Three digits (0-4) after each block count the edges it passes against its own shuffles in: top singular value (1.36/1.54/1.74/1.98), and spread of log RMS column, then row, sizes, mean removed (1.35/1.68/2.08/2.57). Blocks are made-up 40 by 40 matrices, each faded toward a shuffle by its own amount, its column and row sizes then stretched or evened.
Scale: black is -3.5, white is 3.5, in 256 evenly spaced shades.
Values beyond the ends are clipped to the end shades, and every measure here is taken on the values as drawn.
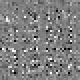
0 3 3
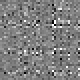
4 3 2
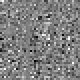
0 3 2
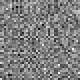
4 0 0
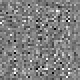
2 3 1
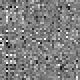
2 2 1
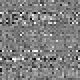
4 1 4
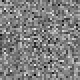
1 1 0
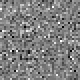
1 0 1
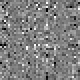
1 3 1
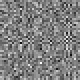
4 2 0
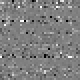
1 0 3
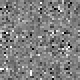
0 3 2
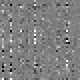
1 3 2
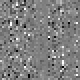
0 4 0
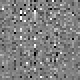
2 3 2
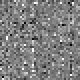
0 3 0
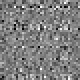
4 2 3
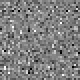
1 1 1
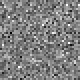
0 0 0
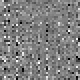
2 4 1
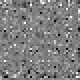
2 2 2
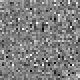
0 2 1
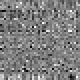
4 1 3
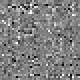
2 2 2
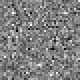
0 1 1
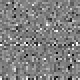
3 1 2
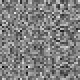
4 1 1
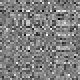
4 1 3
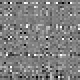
3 3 4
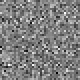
1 0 2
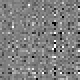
4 3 2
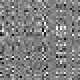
4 4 1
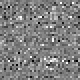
1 0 4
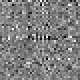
3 1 3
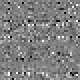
3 1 3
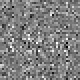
1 2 2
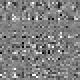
3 2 4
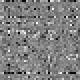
3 1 4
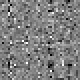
3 3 1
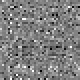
3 0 2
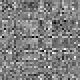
4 0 2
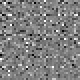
3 1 3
